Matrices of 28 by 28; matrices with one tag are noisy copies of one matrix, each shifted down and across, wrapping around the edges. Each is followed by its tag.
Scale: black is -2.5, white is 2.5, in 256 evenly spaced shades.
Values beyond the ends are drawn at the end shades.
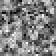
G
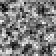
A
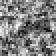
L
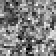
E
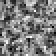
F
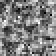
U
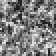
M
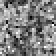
E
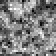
L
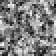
F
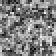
M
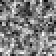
M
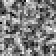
F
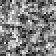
U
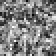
M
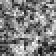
L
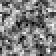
L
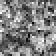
L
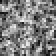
U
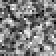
G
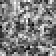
M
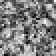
G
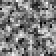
A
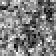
E
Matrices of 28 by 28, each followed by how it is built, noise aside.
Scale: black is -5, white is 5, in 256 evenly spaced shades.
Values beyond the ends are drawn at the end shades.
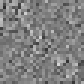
block diagonal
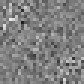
block diagonal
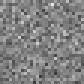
noise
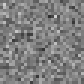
noise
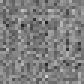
low rank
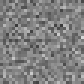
noise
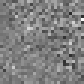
upper triangular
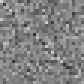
diagonal
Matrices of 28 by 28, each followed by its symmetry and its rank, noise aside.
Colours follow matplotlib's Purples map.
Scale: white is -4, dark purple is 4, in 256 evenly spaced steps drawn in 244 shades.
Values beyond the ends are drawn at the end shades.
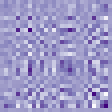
symmetric, rank two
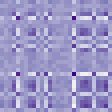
symmetric, rank one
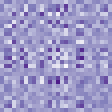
symmetric, rank two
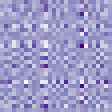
no symmetry, rank two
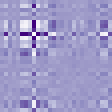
symmetric, rank one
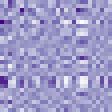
no symmetry, rank three
